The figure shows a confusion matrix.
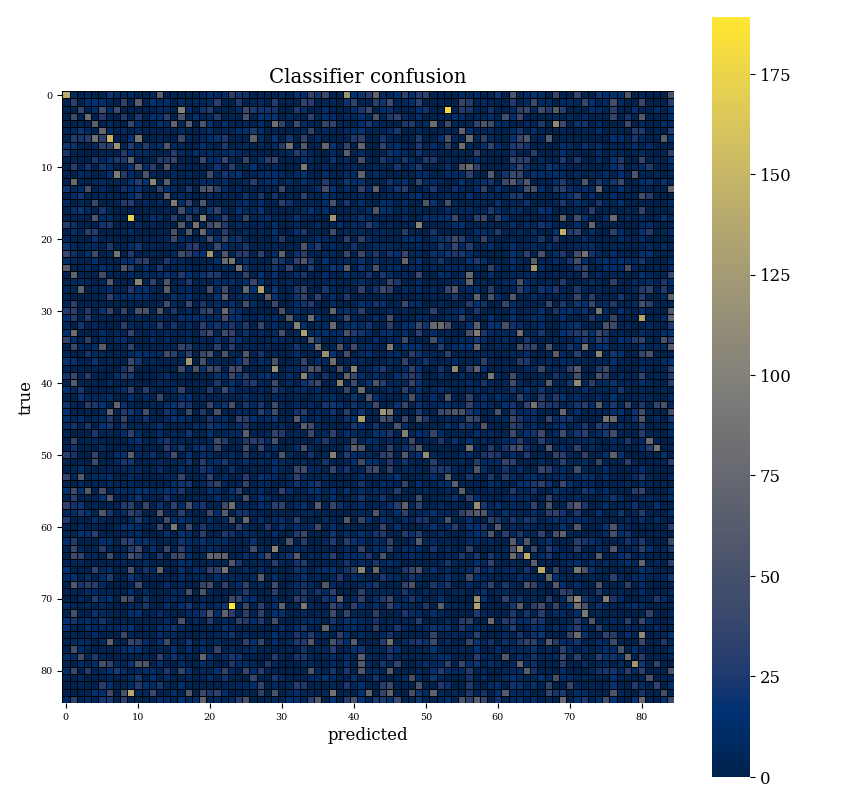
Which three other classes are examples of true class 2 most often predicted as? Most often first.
53, 16, 68
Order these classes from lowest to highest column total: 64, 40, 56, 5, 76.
5, 40, 64, 76, 56
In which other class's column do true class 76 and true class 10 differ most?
45
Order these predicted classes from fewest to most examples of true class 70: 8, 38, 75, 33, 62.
62, 33, 8, 38, 75
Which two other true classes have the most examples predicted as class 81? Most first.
48, 36
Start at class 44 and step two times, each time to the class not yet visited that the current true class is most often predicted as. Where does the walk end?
41
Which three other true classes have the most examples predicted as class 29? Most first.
38, 63, 4
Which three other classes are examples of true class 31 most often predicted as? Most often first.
80, 34, 84
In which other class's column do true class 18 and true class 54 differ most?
49
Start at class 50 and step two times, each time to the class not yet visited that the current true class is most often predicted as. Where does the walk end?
17
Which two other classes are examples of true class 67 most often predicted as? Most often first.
27, 56
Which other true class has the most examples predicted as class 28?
64
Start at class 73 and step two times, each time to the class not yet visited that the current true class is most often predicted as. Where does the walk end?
25
